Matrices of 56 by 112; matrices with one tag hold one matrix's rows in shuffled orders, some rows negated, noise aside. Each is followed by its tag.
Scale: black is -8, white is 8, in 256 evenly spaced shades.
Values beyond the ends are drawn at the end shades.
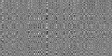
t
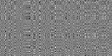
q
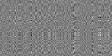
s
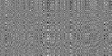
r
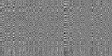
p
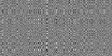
t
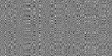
q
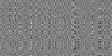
s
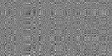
q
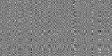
s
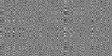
p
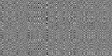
t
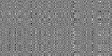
s
